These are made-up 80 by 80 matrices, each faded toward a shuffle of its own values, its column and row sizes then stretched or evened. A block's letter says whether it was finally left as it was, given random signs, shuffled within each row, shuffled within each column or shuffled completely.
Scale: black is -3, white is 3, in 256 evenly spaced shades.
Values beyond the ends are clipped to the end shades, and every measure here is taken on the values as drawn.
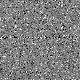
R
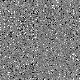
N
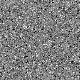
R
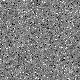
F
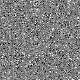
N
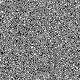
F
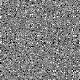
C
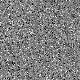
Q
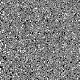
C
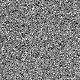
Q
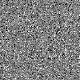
N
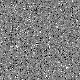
Q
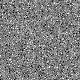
F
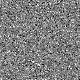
R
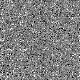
N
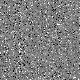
Q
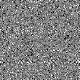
C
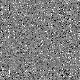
N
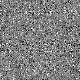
N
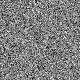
F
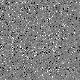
C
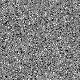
Q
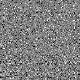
C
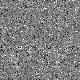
R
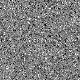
N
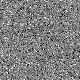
F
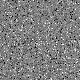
F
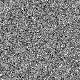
F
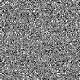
C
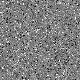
Q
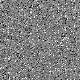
Q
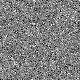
F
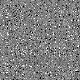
C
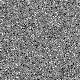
F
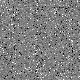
Q
